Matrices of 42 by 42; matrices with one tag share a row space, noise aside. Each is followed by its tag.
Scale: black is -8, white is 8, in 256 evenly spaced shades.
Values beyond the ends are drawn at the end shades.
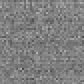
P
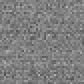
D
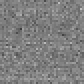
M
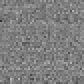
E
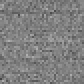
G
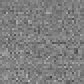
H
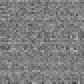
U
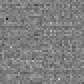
G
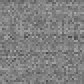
H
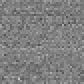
G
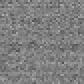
U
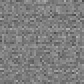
M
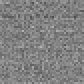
P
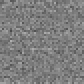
E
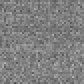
D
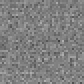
U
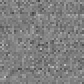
P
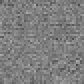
M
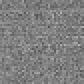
P
